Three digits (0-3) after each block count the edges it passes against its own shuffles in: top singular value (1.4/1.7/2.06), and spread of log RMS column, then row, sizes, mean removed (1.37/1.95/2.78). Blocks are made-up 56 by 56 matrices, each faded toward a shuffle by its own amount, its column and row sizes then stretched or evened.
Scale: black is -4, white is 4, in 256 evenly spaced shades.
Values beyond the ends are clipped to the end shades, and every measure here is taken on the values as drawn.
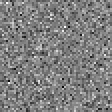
1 0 0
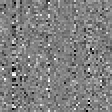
2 2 0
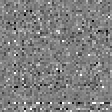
2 1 2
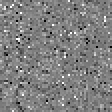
1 1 0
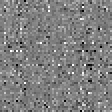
0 2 2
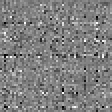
0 2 2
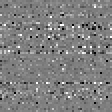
2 1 3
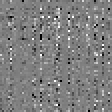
0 3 2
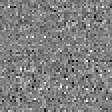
0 1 2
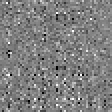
2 2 1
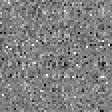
2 0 1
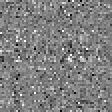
1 1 1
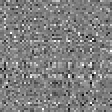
3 1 2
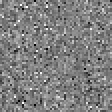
0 2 0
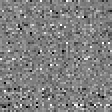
1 0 2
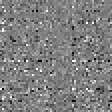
0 2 2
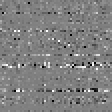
2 1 3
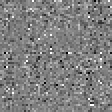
1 1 1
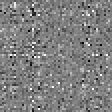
2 2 1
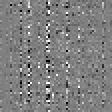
2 3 1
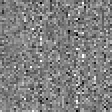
1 2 0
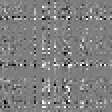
2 3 3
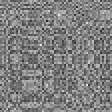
3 0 0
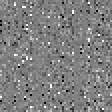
1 2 0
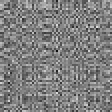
3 2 1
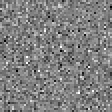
0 1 0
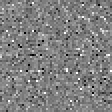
0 1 1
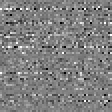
2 0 3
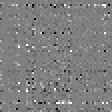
1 2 2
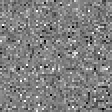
1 1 1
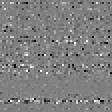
2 0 3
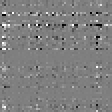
3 2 3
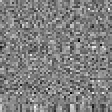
3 1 1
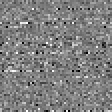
0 0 3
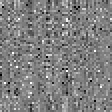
3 1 0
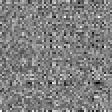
3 1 2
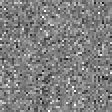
1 1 0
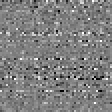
1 1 3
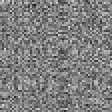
3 0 0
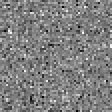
0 1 1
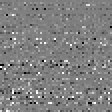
0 0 3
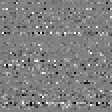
0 0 3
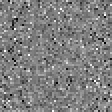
0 1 0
